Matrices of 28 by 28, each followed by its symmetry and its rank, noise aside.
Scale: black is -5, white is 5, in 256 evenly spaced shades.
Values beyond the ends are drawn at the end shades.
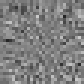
no symmetry, rank six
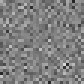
symmetric, rank six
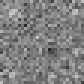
symmetric, rank seven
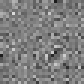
symmetric, rank five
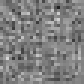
antisymmetric, rank six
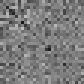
symmetric, rank six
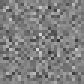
no symmetry, rank six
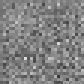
no symmetry, rank six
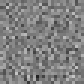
no symmetry, rank six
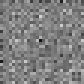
symmetric, rank five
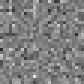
antisymmetric, rank six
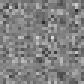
no symmetry, rank six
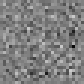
symmetric, rank seven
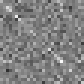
symmetric, rank seven
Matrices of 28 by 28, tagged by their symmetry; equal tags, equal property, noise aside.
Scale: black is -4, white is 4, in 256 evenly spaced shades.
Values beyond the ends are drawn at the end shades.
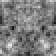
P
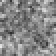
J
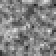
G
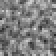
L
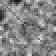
J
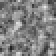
G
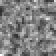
G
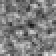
G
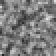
G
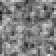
L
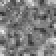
J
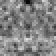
P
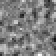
L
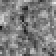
G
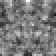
P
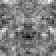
P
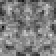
P
